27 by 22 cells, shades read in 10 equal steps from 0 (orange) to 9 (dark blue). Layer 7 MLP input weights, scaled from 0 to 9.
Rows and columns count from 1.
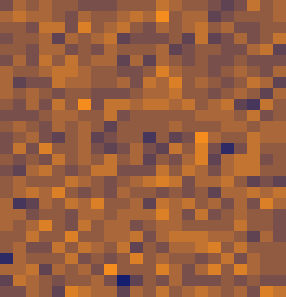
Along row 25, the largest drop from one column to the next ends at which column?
9
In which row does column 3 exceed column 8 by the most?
19
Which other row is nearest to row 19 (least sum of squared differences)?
27
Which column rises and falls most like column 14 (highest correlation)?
12
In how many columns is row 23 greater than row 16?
9
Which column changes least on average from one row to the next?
8
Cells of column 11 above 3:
16
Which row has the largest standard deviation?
14
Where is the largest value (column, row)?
10, 26
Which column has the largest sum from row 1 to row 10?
17
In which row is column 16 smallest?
13
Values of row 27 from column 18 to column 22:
4 3 5 1 2
